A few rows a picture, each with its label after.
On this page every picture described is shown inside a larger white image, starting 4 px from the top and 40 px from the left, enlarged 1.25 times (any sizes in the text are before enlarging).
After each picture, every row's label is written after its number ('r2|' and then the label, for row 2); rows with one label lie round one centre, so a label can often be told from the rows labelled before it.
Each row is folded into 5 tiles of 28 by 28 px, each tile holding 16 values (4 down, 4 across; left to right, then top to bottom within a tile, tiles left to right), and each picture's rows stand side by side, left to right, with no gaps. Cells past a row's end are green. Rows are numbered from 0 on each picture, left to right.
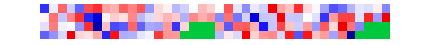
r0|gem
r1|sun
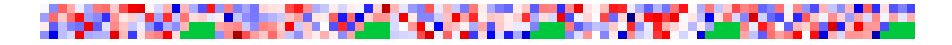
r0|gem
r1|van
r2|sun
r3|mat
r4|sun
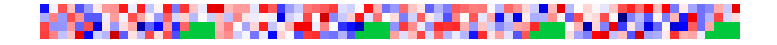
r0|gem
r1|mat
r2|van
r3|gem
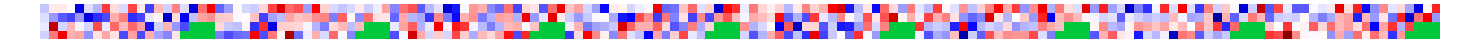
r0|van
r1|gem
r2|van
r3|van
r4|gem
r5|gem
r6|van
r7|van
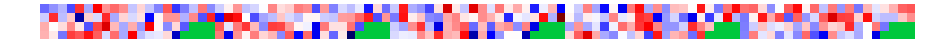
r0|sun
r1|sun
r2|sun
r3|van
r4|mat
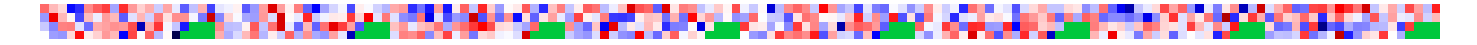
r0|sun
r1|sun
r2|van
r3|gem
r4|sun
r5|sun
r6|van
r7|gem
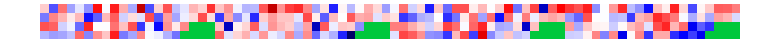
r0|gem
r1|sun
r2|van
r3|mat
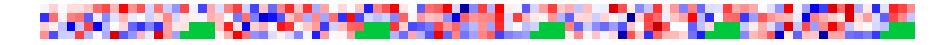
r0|gem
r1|van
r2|mat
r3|mat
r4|mat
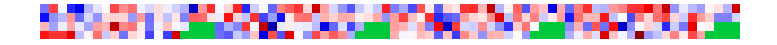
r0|van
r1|gem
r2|gem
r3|gem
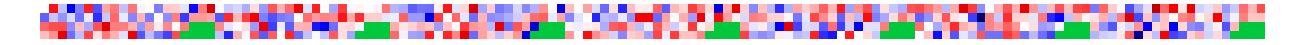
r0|van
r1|gem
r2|sun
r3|van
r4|gem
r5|mat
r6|gem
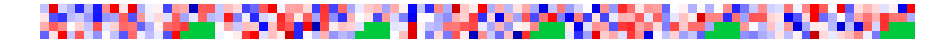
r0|van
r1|sun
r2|van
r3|sun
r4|gem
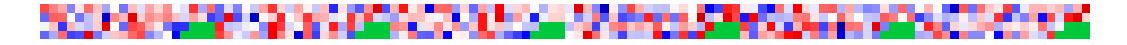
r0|mat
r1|sun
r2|mat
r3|van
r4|sun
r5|van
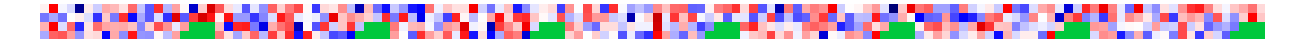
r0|van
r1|sun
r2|sun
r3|mat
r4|van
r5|van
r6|mat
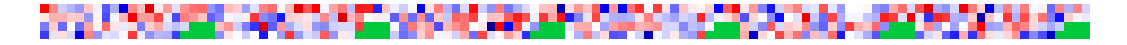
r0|mat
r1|gem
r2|sun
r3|van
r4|sun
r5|mat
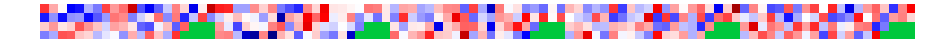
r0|van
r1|mat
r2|sun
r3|van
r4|van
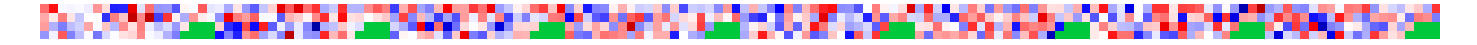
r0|mat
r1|gem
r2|gem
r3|sun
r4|van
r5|sun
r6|van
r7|gem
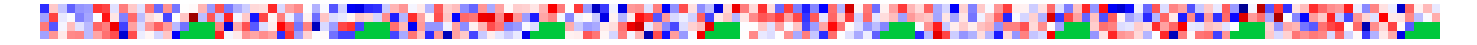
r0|sun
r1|sun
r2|mat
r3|van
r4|mat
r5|van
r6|van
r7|sun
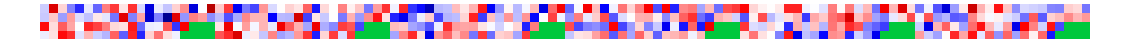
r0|van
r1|van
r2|van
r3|gem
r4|mat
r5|sun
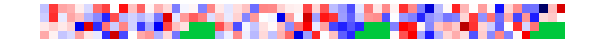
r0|gem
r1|mat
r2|van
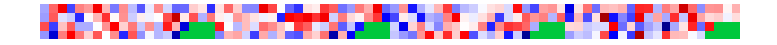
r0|sun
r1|mat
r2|sun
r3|gem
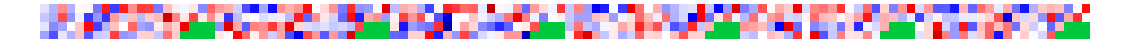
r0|gem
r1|van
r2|gem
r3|van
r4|gem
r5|van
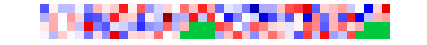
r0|gem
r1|van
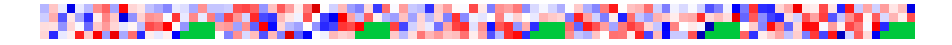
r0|sun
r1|gem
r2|sun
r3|sun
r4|sun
